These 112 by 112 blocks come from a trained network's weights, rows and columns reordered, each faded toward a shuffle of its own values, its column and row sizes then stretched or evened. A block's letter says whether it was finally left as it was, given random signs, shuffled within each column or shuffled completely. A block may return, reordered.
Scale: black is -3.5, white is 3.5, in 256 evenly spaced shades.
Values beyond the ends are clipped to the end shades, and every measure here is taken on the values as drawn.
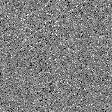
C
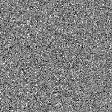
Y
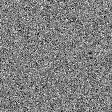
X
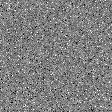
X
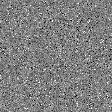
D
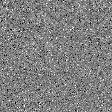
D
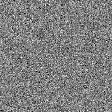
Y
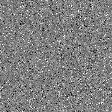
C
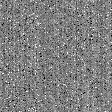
C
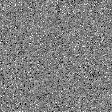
D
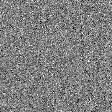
C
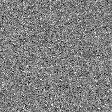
C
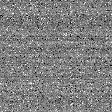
Y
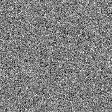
C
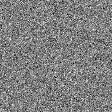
C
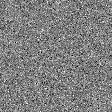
X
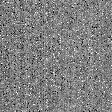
C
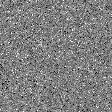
X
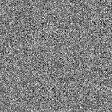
Y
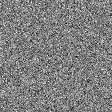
X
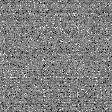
Y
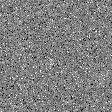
X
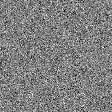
C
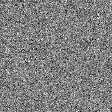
C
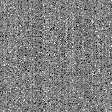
Y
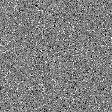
C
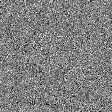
D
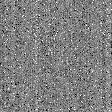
C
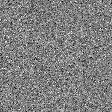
X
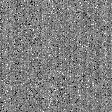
C
